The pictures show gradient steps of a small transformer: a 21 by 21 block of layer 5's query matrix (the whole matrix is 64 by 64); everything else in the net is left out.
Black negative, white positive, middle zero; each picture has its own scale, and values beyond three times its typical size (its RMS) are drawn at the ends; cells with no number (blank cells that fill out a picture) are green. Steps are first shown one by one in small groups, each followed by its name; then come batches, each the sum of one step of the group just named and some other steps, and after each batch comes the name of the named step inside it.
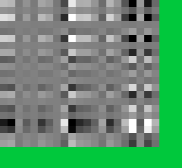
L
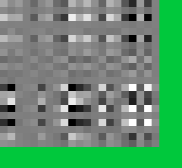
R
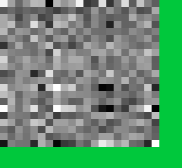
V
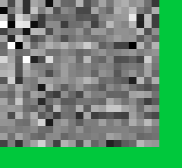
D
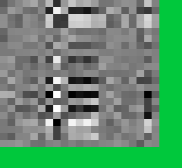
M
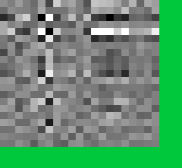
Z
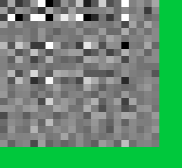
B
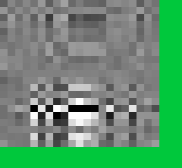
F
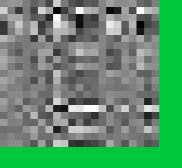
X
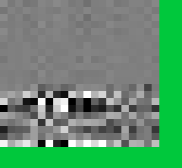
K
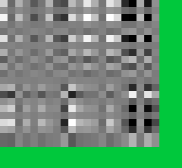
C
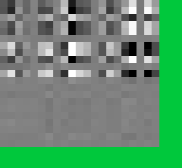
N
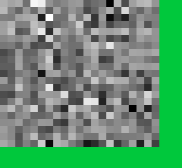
Z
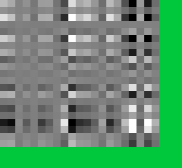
L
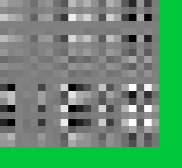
R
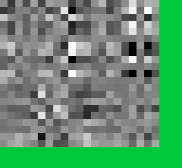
N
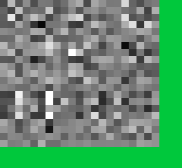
B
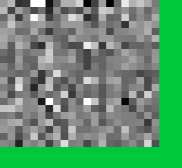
B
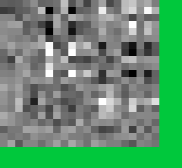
N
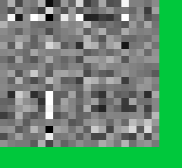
B
